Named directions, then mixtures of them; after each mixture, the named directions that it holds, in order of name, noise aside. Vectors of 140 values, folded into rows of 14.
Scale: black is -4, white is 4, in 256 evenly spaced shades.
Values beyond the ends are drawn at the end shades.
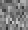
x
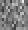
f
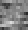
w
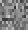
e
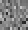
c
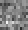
e, w, x.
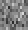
f, x.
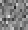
e, x.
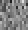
e, f, x.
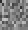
c, e, f.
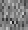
e, f, x.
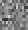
e.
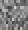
c, e, x.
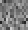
c, e, x.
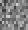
e, f, x.
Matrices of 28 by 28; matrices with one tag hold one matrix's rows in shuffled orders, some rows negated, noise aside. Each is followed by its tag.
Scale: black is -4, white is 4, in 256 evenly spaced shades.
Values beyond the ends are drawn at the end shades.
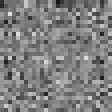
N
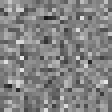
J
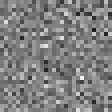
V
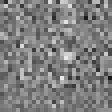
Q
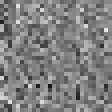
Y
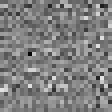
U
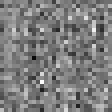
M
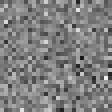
V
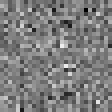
Q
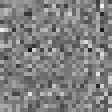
U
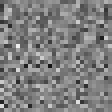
Y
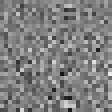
Q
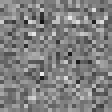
M
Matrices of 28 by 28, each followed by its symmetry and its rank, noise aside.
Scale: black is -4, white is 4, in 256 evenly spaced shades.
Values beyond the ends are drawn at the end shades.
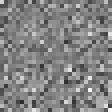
symmetric, rank five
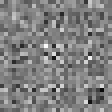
symmetric, rank three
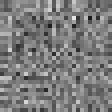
no symmetry, rank four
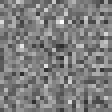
no symmetry, rank five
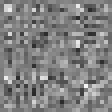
symmetric, rank four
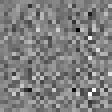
no symmetry, rank three
